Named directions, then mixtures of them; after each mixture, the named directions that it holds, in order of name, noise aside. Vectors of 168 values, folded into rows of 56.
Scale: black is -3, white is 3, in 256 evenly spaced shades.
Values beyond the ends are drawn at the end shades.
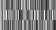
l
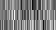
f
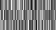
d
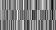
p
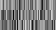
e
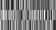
e, l, p.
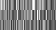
e, f, p.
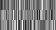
e.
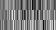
f.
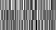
d, e, p.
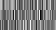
e, f, p.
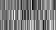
f.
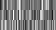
d, e, l.
